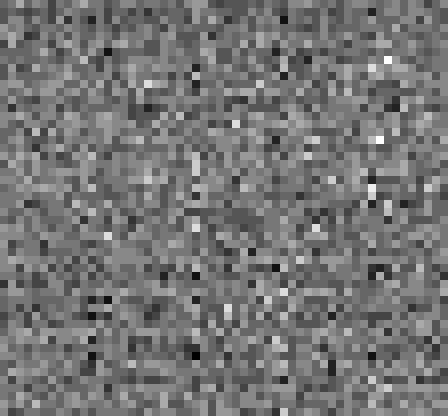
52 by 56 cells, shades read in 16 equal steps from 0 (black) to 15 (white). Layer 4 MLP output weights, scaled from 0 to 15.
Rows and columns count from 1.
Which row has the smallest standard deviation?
4
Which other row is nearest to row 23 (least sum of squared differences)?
11
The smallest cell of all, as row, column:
45, 25
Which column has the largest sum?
3
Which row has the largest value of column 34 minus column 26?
38
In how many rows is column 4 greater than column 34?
16
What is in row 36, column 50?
10
